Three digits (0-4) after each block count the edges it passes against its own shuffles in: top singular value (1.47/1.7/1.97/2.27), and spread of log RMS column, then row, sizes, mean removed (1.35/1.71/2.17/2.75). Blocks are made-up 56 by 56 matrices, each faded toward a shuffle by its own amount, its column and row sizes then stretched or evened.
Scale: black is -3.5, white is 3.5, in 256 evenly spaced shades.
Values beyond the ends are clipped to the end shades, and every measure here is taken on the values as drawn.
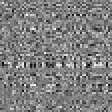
4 0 4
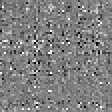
0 3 3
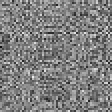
4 0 2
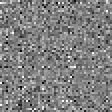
1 3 3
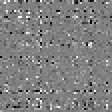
2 3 4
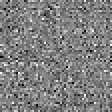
3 0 2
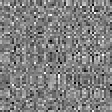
4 2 0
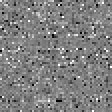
1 0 2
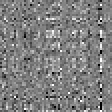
4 4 2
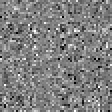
2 2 2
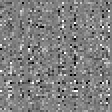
0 4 3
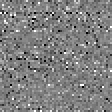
1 0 2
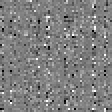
0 4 2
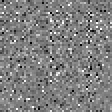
3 1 1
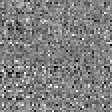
3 1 3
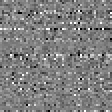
2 1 4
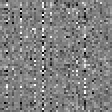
3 4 1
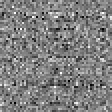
3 1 3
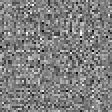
3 2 1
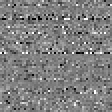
1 0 4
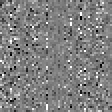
0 4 0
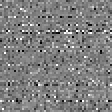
3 0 4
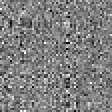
3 3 1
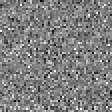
2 0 1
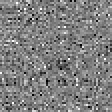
3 1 1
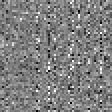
2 4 0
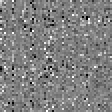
0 3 1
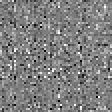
0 3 2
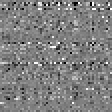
3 1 4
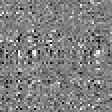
3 3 3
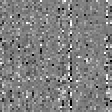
3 4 1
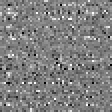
3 1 3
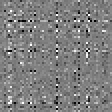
4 4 3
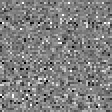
1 0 3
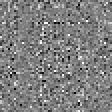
2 3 1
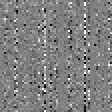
2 4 0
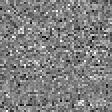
2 0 2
